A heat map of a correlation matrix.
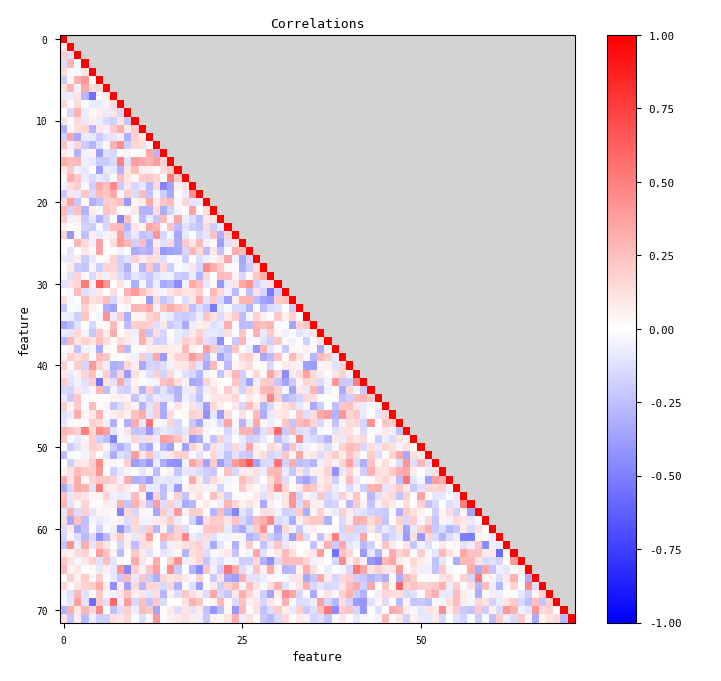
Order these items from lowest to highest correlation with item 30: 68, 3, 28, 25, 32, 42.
42, 28, 68, 32, 25, 3
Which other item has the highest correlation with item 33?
49
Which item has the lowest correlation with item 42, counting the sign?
5
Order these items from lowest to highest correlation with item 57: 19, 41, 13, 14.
14, 19, 41, 13
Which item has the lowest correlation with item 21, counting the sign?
33
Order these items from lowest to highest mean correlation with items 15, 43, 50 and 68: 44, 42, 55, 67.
42, 44, 55, 67
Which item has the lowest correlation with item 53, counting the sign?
38
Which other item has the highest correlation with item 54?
48
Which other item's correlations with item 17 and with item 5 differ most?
61
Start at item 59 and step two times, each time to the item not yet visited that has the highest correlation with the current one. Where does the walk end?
44
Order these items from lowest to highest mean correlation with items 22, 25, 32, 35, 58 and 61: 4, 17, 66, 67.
67, 4, 17, 66
